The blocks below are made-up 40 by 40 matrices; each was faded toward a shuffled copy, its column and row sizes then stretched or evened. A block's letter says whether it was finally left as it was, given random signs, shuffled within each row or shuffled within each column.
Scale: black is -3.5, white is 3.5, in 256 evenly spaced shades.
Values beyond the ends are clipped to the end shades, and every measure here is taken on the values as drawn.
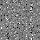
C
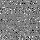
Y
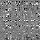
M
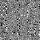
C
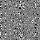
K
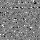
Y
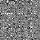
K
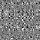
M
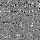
Y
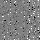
C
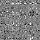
K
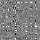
K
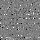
Y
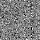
C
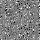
C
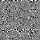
K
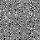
C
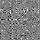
M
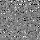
Y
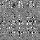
M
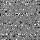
Y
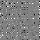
M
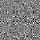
M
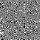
K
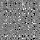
M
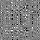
M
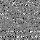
Y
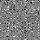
M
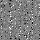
C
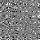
M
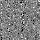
C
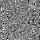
C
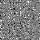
C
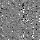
C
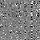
M
